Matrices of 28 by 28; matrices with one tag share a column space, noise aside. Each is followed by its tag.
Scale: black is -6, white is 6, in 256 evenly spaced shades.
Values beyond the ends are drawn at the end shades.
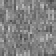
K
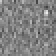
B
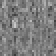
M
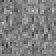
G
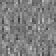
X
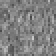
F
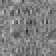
B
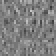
B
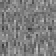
X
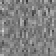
B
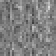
K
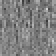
M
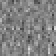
X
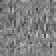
G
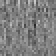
M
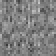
G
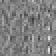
F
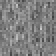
K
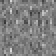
B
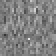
G
